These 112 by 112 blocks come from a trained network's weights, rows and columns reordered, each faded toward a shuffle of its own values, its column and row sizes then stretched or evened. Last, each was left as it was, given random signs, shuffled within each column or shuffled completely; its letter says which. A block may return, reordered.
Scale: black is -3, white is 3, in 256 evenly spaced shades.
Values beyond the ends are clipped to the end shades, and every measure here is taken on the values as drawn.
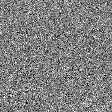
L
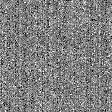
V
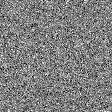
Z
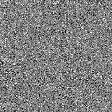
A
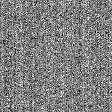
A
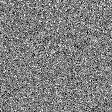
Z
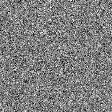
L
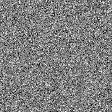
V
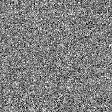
A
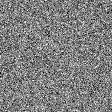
Z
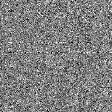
A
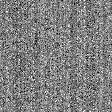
V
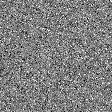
Z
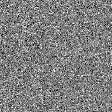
L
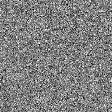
L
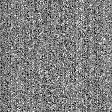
V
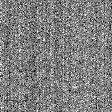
A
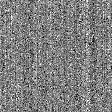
V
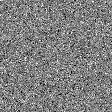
Z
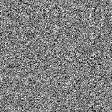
A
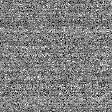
A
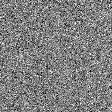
V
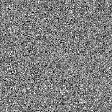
A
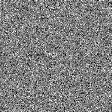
A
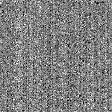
A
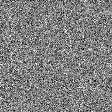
L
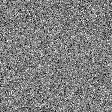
Z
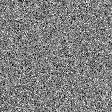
Z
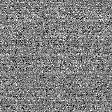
A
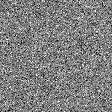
Z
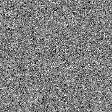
L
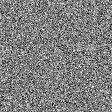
Z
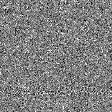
A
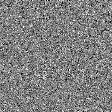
L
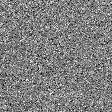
Z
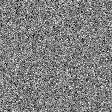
Z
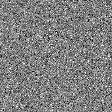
V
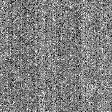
A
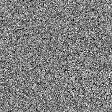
L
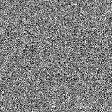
A
